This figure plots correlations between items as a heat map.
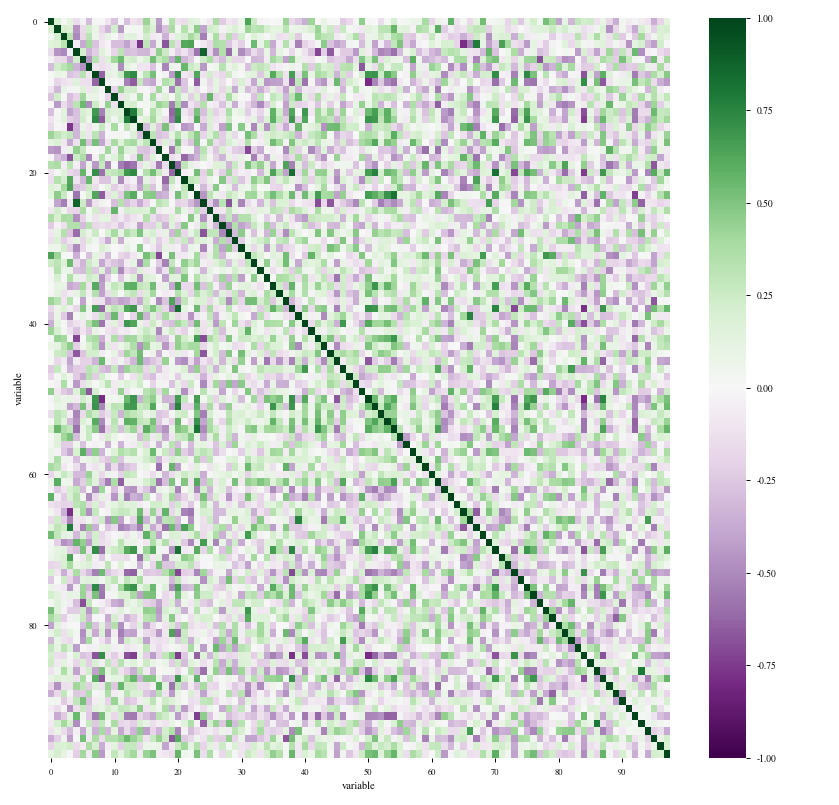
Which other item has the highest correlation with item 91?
14
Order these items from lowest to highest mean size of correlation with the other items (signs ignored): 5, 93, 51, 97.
93, 97, 5, 51
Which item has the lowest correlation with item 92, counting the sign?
23
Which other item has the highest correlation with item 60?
6
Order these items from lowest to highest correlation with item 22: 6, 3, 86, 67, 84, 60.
84, 60, 6, 86, 67, 3
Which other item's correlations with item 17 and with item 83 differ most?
31
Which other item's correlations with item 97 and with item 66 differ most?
94
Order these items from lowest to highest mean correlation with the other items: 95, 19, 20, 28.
19, 95, 28, 20
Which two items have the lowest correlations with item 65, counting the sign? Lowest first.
3, 67
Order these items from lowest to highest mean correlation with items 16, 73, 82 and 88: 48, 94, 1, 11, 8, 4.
48, 1, 8, 11, 94, 4
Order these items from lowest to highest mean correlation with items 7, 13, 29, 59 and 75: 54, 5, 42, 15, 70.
5, 15, 42, 54, 70
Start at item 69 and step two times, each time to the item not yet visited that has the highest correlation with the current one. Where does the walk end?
4
